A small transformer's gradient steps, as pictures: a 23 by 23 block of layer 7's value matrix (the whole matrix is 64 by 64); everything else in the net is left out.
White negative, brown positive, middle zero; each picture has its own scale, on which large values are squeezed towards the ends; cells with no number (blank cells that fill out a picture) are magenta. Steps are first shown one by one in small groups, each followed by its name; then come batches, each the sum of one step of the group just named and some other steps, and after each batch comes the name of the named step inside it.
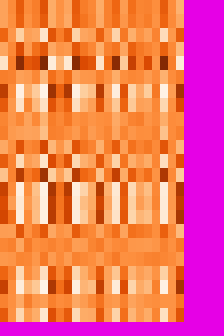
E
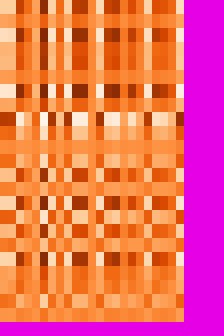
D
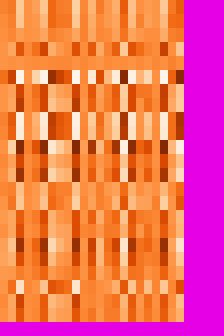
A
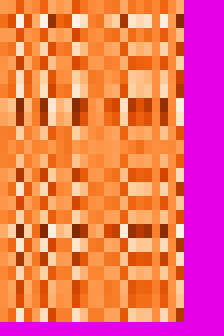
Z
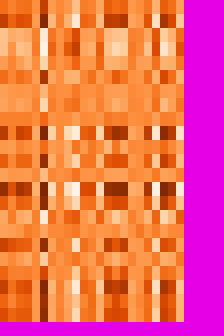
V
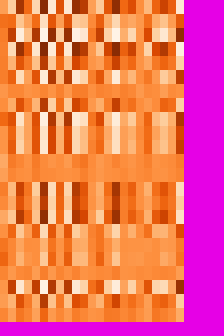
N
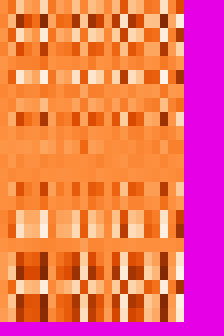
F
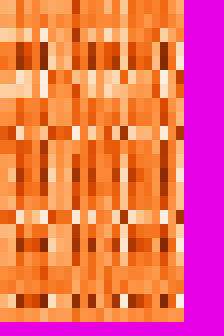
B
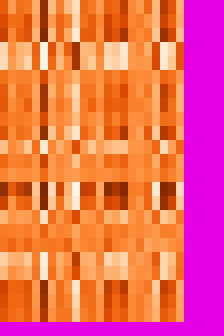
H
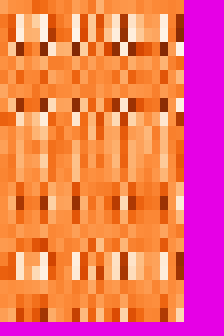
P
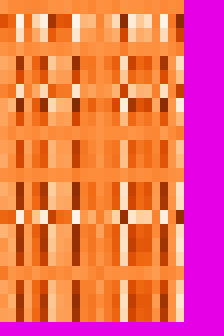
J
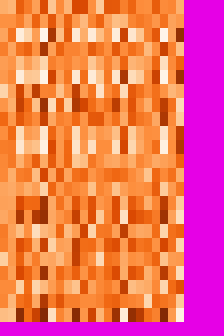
F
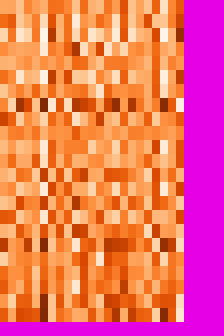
P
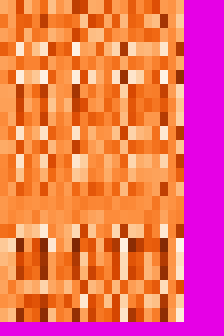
F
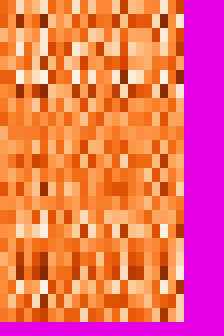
F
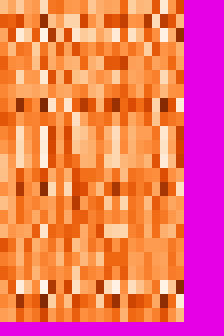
N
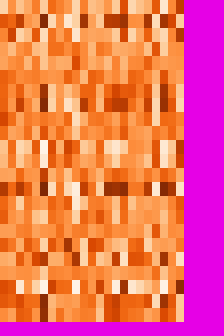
H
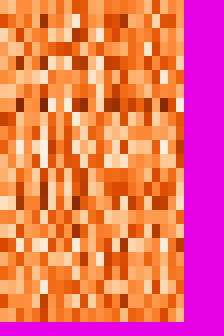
D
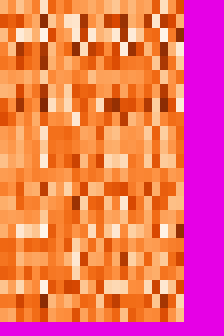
P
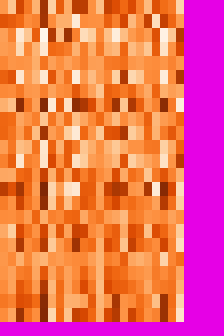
V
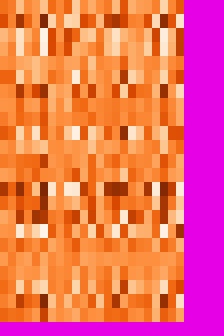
V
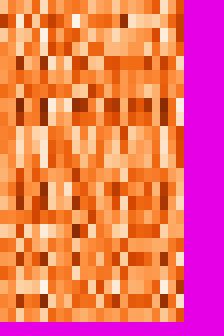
Z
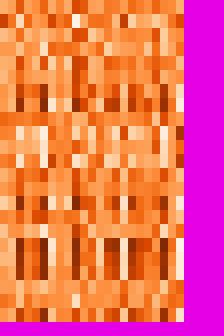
D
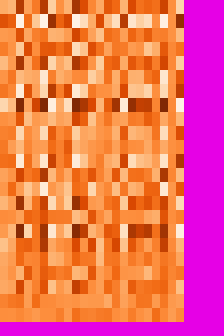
Z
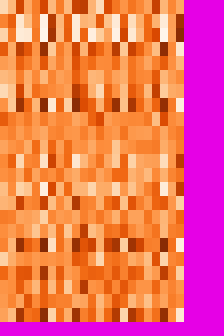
P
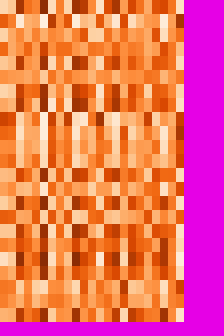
D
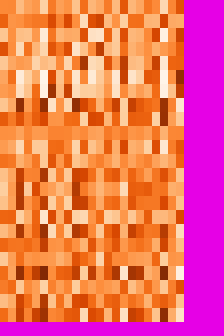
F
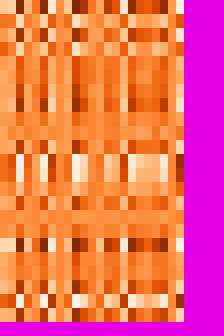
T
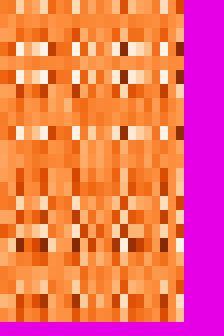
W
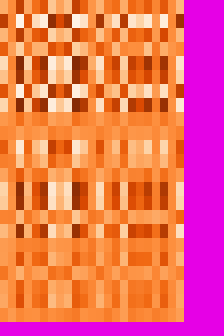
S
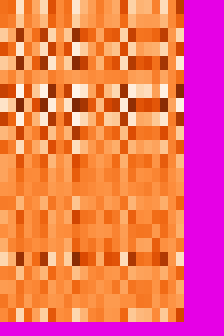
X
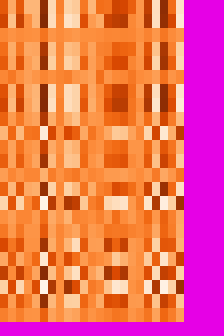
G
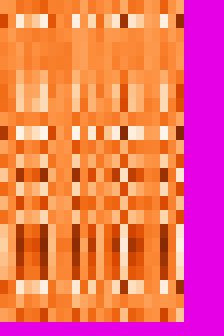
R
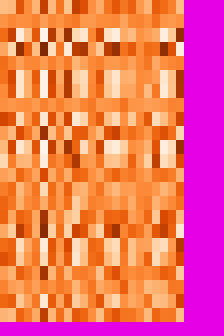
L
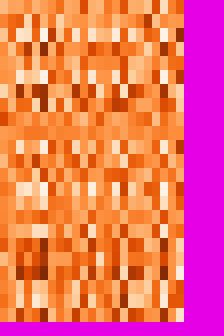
L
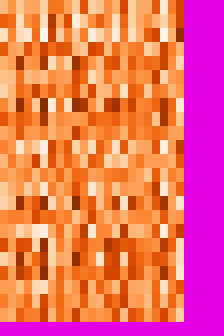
S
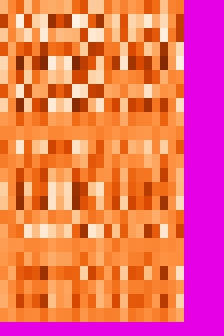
S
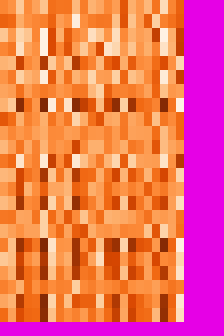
W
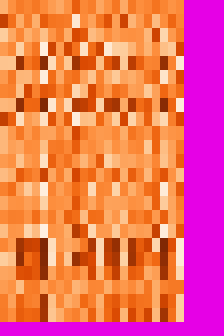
X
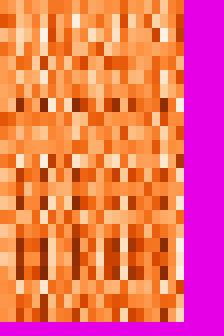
R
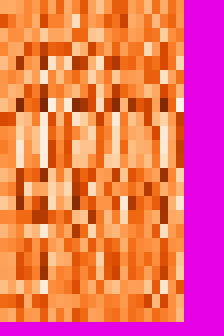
S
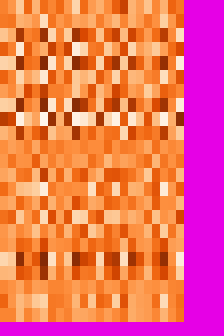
X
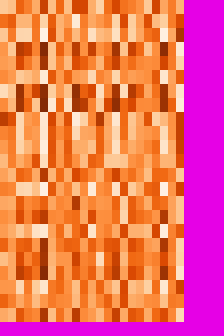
L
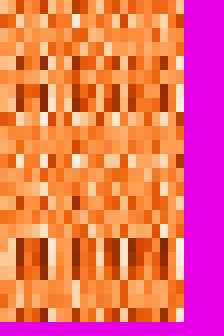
T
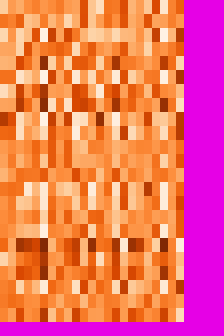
W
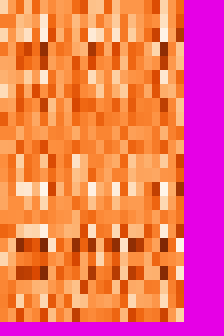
T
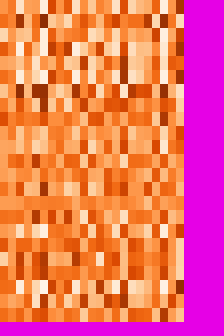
W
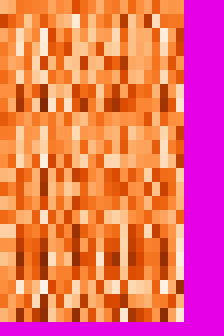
R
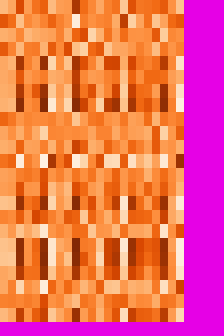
T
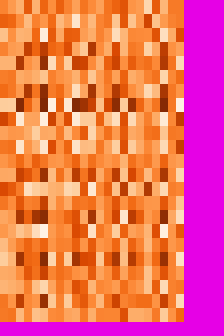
X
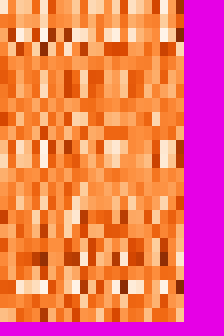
L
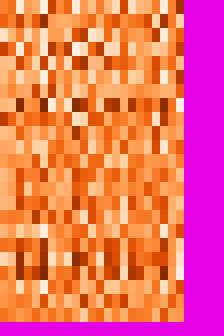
X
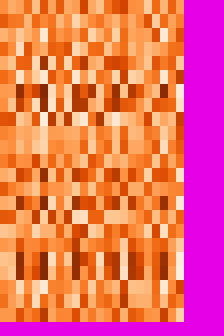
R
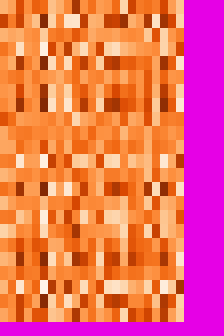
G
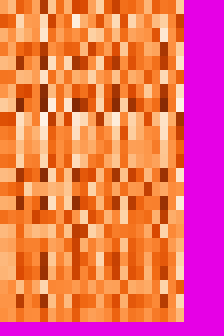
S
